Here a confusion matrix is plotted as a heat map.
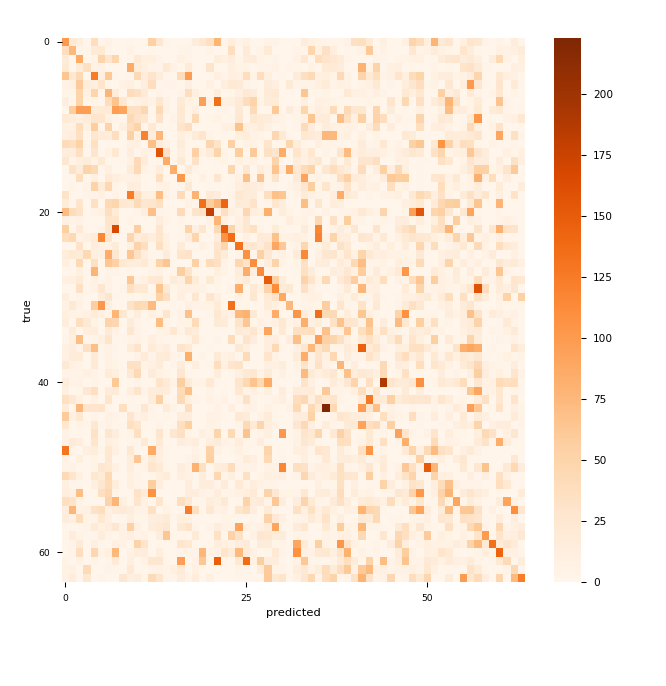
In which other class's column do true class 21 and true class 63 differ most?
55
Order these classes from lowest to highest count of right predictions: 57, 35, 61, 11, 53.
61, 57, 53, 35, 11
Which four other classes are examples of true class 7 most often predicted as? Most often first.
21, 19, 53, 60
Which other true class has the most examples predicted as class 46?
33
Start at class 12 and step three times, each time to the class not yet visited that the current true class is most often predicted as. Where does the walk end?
49
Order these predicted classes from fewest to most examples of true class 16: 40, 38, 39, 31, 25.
31, 40, 38, 39, 25
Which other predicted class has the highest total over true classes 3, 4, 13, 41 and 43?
36
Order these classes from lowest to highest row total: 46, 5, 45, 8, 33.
5, 45, 46, 33, 8
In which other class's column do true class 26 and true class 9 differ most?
57
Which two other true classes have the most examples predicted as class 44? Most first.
40, 61
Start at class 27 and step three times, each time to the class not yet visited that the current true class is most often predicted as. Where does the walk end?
32
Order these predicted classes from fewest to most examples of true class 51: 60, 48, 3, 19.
3, 19, 60, 48
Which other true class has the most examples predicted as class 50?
58
